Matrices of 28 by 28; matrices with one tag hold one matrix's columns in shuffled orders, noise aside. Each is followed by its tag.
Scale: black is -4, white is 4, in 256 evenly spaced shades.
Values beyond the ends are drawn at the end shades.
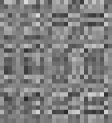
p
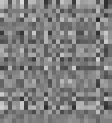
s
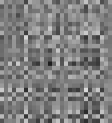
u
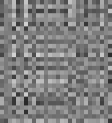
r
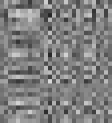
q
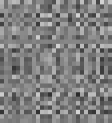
p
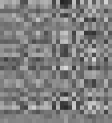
s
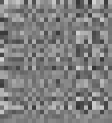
s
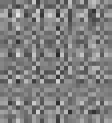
q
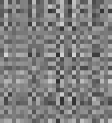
r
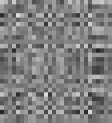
p
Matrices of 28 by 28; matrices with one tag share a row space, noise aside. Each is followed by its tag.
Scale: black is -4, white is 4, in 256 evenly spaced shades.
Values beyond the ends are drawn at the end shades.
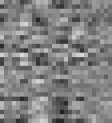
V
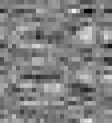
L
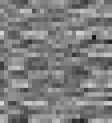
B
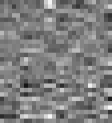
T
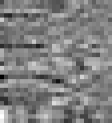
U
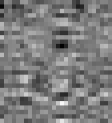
V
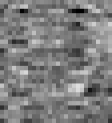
B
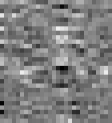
V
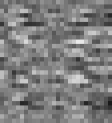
B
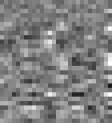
T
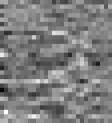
U
